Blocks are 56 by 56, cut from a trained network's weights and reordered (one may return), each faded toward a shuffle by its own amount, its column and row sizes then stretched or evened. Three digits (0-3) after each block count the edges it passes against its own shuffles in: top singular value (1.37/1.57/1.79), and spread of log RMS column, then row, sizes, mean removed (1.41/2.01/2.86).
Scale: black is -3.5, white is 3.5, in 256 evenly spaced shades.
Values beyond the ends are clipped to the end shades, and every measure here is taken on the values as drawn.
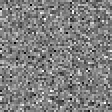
1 1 0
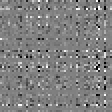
1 3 3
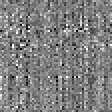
3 2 2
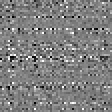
3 1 3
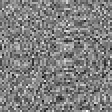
3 0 0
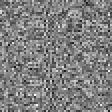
3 0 2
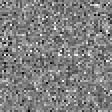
0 0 1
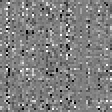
0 3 1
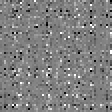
0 3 2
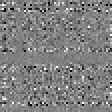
2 2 3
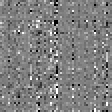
1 3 2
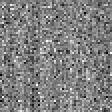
1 0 1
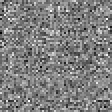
3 0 1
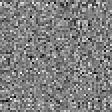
2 0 1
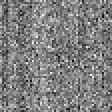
2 0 0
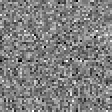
2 0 1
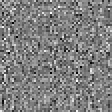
3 2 0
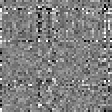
3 2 2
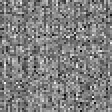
2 0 0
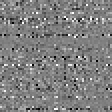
0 1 3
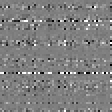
3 1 3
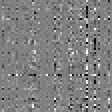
3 3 1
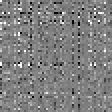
3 3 2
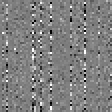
3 3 0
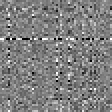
3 2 1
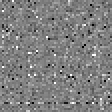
0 1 1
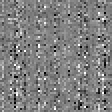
1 3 1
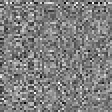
3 1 1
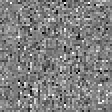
2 2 0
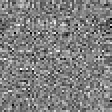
2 0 1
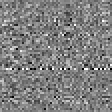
3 0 2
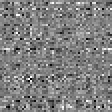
3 1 3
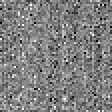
1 1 0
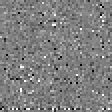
1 1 1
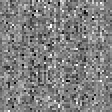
1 2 0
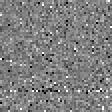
0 1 0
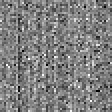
3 1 1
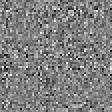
2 2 2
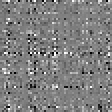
2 3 3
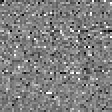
0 0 2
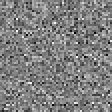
2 0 2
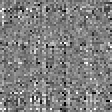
2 1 2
